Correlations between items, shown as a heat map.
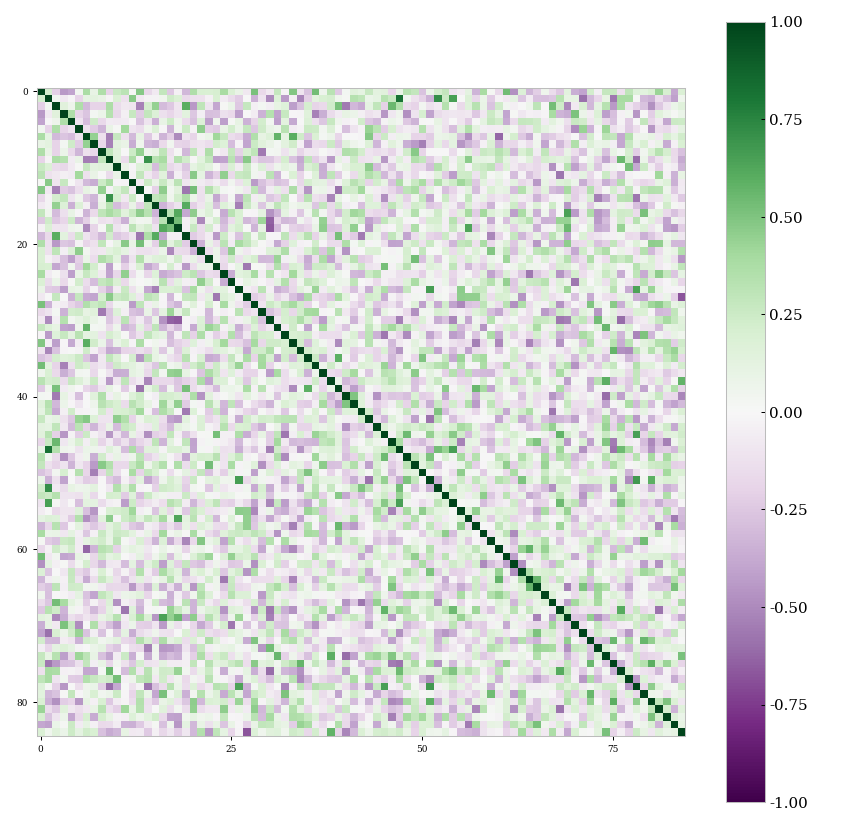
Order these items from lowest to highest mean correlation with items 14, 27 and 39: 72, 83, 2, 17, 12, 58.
72, 17, 83, 12, 58, 2
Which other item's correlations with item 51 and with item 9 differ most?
78
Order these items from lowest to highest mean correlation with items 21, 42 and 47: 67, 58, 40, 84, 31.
40, 67, 58, 31, 84
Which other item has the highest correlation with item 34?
75
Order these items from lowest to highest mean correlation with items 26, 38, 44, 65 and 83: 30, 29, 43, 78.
43, 29, 30, 78
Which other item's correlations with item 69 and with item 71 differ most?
65
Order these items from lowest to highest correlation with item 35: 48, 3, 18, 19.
18, 48, 3, 19
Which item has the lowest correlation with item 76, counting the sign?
30
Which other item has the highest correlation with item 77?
10
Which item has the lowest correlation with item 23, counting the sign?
27
